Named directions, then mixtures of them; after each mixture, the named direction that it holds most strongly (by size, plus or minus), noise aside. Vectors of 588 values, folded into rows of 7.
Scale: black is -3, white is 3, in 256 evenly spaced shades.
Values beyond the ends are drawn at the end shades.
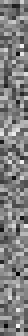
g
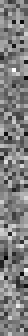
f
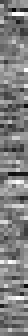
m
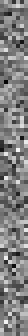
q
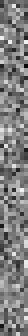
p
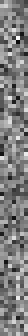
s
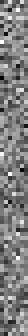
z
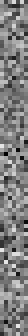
q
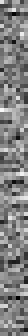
m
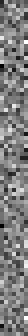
p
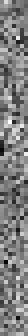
s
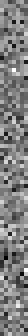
f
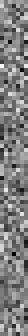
p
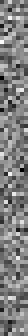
z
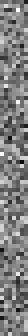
g
